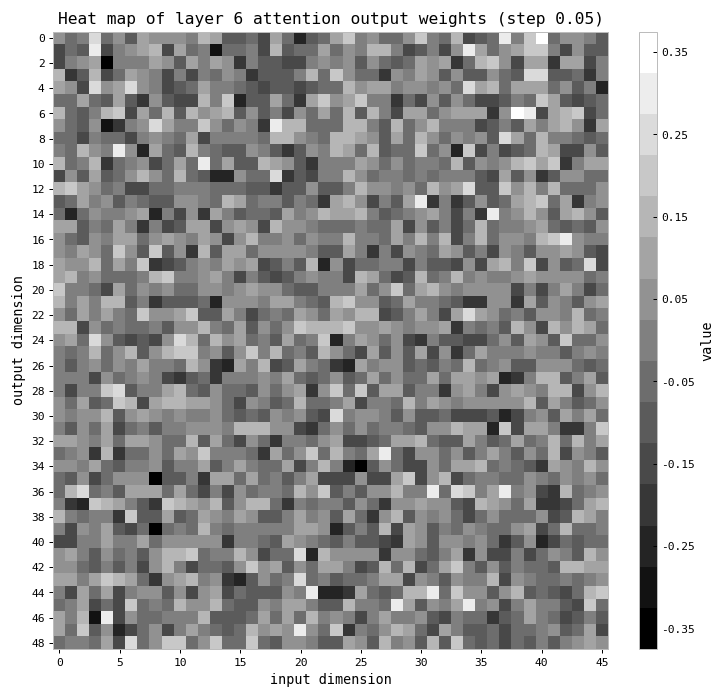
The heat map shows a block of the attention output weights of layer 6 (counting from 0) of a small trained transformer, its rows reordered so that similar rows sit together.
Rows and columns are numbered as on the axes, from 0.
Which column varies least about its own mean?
32
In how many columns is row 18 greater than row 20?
17
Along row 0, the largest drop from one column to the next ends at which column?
41
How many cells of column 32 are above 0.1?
2
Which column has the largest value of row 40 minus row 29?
7
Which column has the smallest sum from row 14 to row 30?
33
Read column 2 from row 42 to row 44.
-0.05 0 0.1
